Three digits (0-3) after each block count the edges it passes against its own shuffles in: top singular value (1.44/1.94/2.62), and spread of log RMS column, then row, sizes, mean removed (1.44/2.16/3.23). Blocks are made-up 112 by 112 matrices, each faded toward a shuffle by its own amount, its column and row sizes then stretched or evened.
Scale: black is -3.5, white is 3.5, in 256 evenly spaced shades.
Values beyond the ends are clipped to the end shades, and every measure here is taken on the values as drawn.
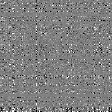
2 2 3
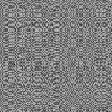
3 1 1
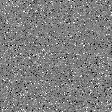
0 0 1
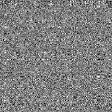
2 1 2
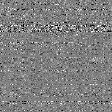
1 1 3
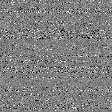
0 0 3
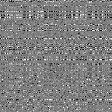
3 0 3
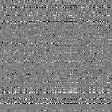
3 1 3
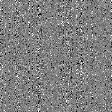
1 3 0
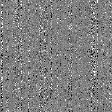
1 3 0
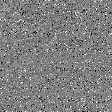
0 0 2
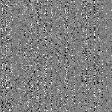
2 3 0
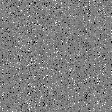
0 2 0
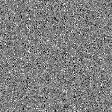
1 1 0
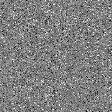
1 1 0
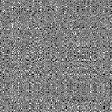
3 2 2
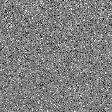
0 1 0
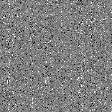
0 2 0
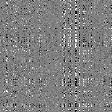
3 3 2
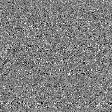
0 0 2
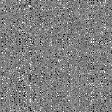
2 2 1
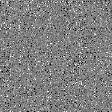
1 2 1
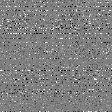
1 1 3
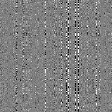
3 3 1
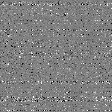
0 1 3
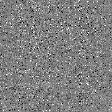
0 2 1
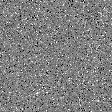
0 0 0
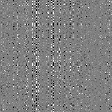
3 3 1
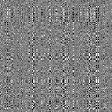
3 3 2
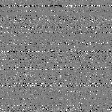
2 1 3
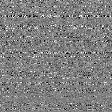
2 0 3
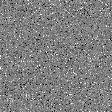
0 0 1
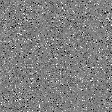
1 1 1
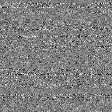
1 0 3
